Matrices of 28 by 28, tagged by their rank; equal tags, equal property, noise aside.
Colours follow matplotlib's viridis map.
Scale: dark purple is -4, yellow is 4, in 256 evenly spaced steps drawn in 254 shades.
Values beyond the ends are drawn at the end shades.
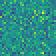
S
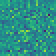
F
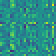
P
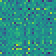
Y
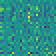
P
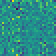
S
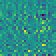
Y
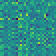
Y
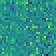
S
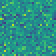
S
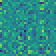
Y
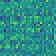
S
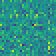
F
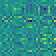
P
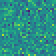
S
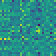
Y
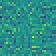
S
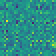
P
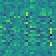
Y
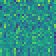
F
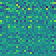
Y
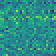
F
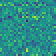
Y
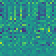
P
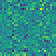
F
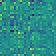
Y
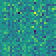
F
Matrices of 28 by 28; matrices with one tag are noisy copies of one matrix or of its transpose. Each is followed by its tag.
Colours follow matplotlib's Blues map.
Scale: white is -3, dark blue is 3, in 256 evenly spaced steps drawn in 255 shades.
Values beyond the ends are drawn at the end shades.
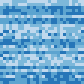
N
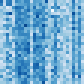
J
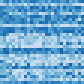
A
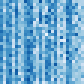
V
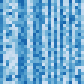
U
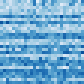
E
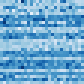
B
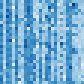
V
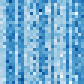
N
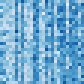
E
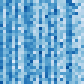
V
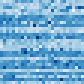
B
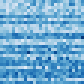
E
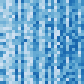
E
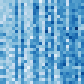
E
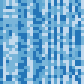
U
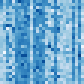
J
